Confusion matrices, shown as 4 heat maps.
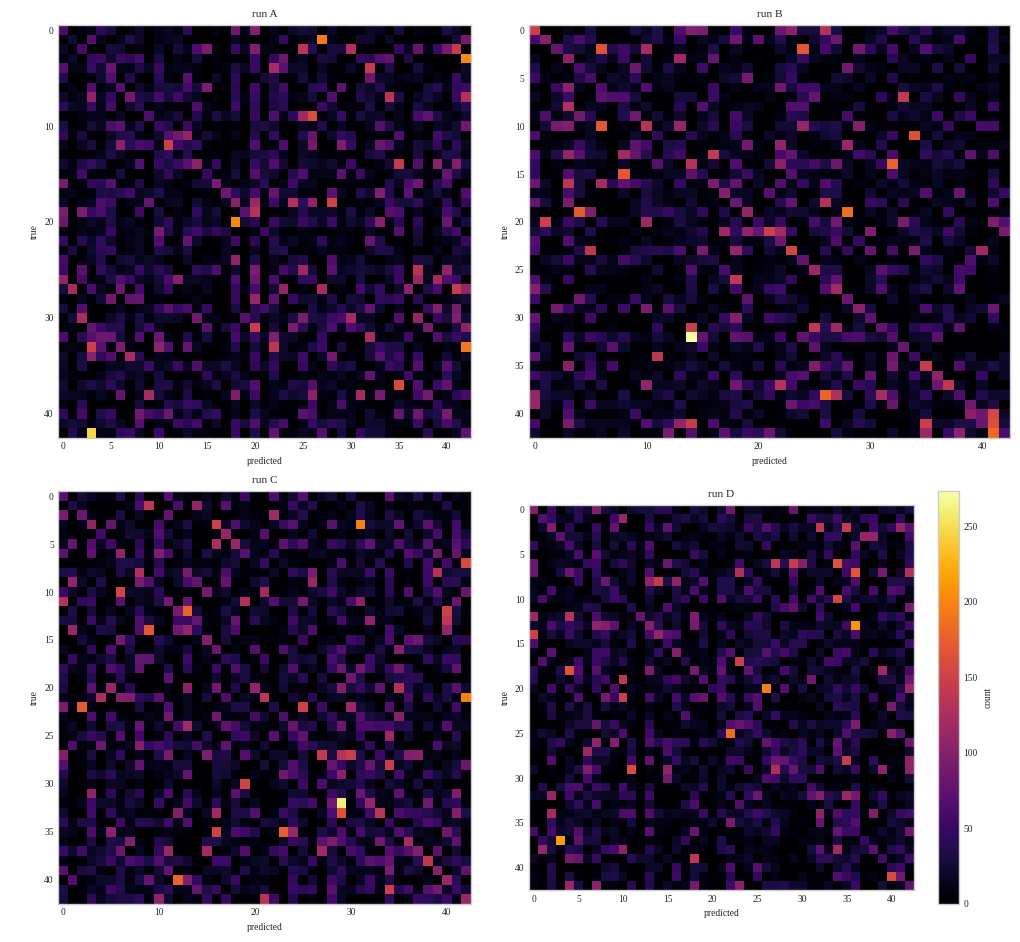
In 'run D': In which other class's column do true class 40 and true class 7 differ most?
36
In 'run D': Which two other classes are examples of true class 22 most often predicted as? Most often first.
40, 25
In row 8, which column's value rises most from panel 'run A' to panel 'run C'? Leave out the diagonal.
39
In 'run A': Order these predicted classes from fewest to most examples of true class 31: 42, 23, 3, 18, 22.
23, 22, 18, 3, 42
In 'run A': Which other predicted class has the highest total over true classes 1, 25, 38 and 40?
37
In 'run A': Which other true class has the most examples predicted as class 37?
25
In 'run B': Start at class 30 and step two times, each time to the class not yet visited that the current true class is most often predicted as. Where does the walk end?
26
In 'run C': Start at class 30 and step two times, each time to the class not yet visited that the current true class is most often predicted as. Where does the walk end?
11
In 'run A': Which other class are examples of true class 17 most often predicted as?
33
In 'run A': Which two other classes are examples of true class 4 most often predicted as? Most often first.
32, 22
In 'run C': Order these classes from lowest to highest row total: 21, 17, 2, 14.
2, 17, 14, 21
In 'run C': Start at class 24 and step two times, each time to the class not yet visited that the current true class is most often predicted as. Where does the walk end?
40
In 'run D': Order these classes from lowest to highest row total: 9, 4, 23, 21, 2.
23, 4, 9, 21, 2
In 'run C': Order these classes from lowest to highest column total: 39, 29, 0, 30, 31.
30, 39, 0, 31, 29
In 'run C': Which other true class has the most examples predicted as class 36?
27
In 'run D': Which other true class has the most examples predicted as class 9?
26
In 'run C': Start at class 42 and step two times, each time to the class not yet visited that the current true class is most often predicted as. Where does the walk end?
4
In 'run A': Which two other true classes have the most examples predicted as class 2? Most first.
30, 19
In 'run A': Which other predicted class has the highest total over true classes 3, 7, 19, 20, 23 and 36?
42
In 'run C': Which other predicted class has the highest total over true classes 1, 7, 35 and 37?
23
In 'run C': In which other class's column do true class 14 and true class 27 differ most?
9
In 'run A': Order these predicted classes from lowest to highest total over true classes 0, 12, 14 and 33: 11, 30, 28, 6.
28, 30, 6, 11
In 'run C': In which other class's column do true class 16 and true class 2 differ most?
22
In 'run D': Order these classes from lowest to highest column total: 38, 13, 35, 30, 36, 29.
30, 38, 29, 35, 13, 36
